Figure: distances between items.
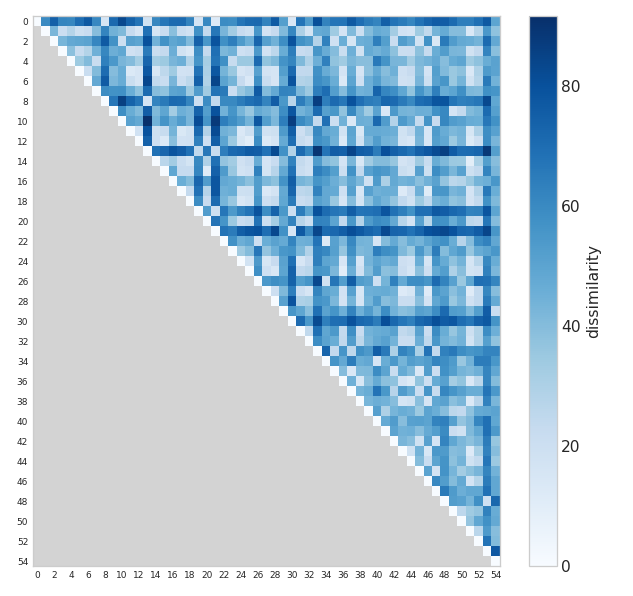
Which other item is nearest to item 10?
37
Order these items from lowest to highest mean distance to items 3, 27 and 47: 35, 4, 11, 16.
11, 35, 4, 16
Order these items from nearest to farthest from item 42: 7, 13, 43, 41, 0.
43, 41, 7, 0, 13
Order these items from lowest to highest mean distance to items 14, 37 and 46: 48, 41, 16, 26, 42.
42, 16, 41, 48, 26
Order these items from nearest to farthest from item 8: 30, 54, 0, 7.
0, 30, 54, 7
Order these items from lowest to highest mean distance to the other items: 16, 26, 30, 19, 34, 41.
16, 41, 34, 26, 19, 30
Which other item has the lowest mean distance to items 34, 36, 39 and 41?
50
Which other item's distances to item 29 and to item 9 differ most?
41
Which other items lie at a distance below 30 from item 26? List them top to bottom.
22, 34, 40
